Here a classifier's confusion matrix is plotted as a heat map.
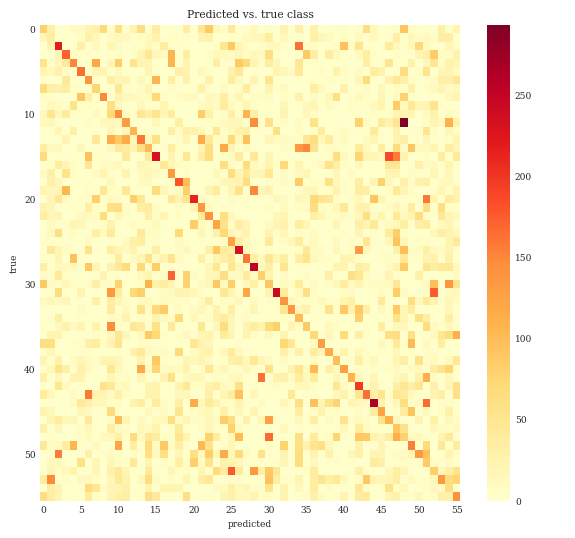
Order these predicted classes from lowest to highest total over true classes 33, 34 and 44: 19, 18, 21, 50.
19, 21, 50, 18
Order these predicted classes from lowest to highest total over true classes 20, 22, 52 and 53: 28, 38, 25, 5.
5, 38, 28, 25
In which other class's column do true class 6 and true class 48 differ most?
30
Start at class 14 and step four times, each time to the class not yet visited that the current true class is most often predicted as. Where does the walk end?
25
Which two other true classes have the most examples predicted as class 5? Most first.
8, 51
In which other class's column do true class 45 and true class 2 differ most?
34
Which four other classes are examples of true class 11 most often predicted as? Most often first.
48, 28, 54, 42
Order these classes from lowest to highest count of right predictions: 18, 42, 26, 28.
18, 42, 26, 28
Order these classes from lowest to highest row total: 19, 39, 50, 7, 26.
7, 39, 19, 26, 50
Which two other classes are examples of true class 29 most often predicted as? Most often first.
17, 19
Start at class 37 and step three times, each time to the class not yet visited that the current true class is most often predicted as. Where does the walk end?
27
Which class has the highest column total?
47
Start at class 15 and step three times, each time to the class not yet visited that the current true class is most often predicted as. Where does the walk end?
54
